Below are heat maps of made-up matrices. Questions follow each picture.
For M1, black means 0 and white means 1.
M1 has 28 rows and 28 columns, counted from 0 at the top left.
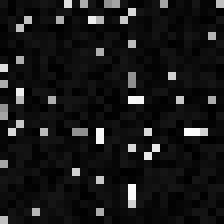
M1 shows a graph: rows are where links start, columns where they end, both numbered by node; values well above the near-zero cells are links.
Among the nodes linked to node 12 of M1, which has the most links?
node 16
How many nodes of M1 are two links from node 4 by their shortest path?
1
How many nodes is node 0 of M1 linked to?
6
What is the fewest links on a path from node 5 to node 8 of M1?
4
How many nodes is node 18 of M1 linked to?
2
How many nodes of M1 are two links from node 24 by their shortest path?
8
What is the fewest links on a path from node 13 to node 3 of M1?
6
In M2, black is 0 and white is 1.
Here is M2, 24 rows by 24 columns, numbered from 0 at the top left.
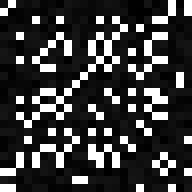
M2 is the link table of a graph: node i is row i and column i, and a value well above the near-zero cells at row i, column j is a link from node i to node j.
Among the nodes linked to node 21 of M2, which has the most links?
node 20
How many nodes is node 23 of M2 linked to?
4
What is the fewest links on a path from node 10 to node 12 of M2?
6
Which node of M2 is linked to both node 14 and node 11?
node 19
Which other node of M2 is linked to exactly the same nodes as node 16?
node 5
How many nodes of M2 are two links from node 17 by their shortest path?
5
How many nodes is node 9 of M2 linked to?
3
